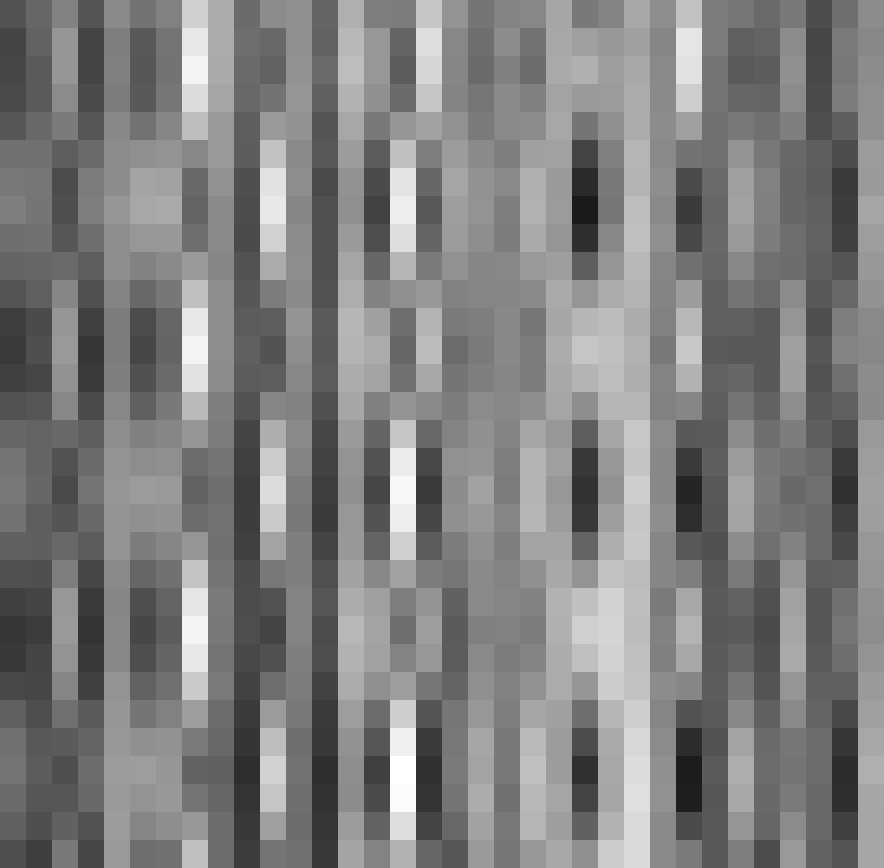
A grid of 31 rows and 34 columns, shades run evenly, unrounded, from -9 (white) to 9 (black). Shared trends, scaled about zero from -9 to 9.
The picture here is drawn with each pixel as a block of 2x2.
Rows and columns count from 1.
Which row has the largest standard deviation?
28
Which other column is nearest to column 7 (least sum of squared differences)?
29
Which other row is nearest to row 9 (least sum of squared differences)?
7
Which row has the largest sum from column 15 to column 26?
8
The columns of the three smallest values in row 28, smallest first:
16, 25, 11
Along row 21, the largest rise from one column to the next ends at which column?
9
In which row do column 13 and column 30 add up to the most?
31
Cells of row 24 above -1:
22
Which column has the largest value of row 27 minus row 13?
27
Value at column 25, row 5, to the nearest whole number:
-3
